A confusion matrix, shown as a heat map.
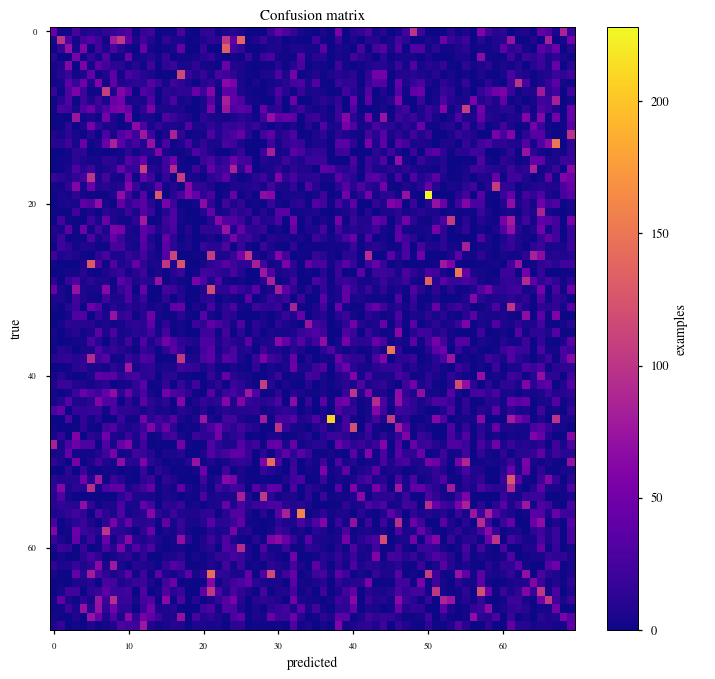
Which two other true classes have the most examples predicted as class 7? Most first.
58, 30
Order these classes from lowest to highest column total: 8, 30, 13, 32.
13, 30, 32, 8
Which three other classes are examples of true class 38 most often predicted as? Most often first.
17, 5, 53
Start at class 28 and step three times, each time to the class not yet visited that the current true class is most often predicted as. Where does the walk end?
55
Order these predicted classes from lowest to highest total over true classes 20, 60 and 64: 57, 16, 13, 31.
31, 13, 16, 57
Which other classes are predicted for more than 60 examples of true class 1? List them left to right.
8, 9, 23, 25, 61, 66
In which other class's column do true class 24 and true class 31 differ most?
56
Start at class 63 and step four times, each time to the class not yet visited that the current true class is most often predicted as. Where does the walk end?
46
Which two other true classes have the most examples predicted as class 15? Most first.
27, 66
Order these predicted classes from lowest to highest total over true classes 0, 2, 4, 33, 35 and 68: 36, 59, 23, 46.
59, 36, 46, 23
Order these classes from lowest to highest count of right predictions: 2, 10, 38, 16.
38, 10, 2, 16
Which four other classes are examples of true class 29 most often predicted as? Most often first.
50, 63, 14, 19
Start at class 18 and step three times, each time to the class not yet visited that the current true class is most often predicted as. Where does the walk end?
43
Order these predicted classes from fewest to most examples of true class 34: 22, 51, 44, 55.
51, 22, 44, 55
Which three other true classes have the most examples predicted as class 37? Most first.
45, 16, 47
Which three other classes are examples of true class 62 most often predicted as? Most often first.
8, 6, 67
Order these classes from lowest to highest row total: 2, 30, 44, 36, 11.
44, 11, 2, 36, 30
